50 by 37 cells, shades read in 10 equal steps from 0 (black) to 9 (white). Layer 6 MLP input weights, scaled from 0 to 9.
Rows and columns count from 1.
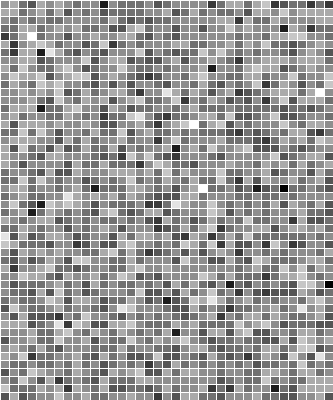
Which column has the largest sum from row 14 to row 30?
3
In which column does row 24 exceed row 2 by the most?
23
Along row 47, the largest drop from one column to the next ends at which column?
17
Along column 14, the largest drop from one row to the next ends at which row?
40
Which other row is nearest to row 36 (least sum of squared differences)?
46
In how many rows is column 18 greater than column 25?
14
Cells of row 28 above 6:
1
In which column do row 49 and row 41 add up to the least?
8
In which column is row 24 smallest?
32
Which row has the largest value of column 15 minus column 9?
31
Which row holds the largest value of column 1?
30
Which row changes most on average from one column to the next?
45
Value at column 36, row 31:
5
